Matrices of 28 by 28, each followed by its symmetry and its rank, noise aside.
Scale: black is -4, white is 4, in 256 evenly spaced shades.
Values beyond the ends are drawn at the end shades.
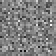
antisymmetric, rank eight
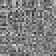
no symmetry, rank six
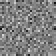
no symmetry, rank six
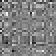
no symmetry, rank four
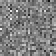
no symmetry, rank six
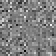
antisymmetric, rank six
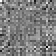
symmetric, rank four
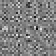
antisymmetric, rank four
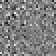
antisymmetric, rank four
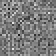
symmetric, rank six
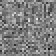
no symmetry, rank eight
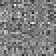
no symmetry, rank six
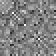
symmetric, rank six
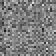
no symmetry, rank eight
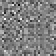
antisymmetric, rank six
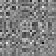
symmetric, rank four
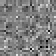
symmetric, rank four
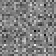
antisymmetric, rank four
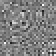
symmetric, rank six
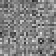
symmetric, rank four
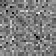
symmetric, rank eight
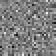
antisymmetric, rank eight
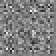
no symmetry, rank four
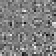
antisymmetric, rank six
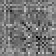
symmetric, rank four
